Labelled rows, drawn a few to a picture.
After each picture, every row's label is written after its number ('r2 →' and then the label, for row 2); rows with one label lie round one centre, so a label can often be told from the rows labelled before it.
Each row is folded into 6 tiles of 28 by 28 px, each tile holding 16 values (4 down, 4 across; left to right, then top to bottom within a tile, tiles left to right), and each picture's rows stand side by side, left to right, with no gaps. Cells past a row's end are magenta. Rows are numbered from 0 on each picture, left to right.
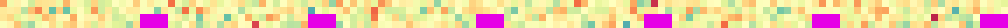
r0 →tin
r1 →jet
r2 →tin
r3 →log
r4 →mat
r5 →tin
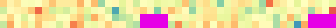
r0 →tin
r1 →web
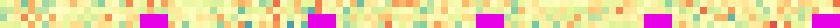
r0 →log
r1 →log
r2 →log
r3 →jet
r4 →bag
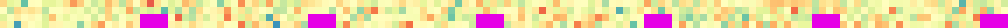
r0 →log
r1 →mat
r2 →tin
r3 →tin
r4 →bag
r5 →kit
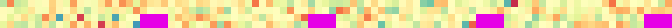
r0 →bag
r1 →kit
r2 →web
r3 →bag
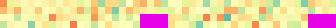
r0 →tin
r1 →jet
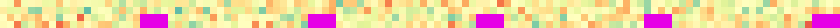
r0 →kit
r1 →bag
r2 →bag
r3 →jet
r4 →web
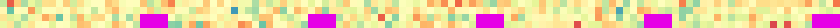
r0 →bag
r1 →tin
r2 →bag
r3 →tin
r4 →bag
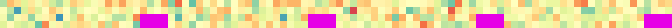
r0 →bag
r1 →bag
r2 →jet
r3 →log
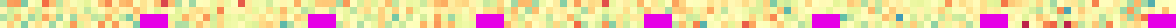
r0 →bag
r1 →log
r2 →bag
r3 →mat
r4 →tin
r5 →bag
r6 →kit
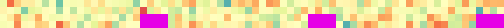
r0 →kit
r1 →mat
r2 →log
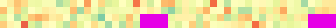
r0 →mat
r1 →jet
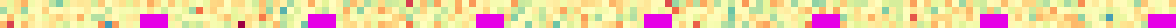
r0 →mat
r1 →tin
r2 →mat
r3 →bag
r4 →web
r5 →log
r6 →mat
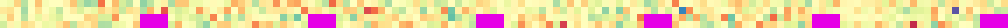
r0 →web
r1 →bag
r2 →tin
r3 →kit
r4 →jet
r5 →tin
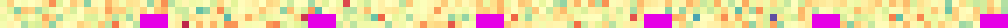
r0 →bag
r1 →kit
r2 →bag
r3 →mat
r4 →mat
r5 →jet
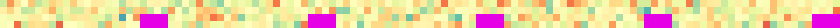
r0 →kit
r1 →web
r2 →bag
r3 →log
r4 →web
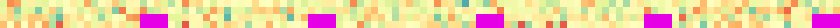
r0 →kit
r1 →kit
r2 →web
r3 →kit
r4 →jet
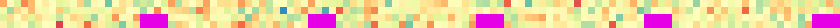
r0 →jet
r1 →tin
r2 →web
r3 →log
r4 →web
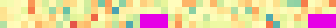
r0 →tin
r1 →mat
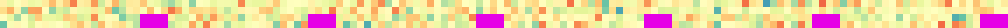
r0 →tin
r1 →web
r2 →jet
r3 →tin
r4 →log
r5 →bag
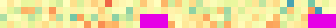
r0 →bag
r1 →kit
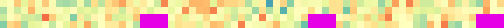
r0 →bag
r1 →tin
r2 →log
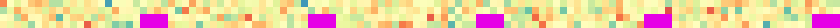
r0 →jet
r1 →jet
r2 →tin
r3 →web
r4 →tin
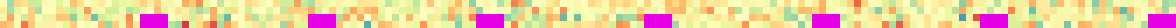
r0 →mat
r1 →kit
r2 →jet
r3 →bag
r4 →tin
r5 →kit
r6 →tin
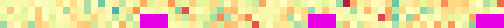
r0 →tin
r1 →jet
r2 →bag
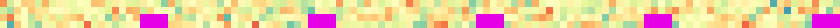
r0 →jet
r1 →jet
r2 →log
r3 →web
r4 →tin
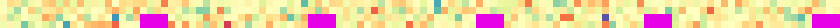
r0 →bag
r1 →kit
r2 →tin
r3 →mat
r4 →tin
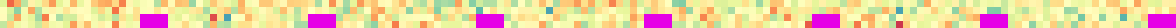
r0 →bag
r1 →bag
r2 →jet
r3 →log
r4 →web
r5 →kit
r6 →bag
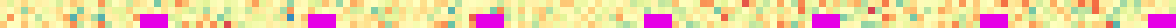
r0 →mat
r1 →kit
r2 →kit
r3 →jet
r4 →log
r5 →bag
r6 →mat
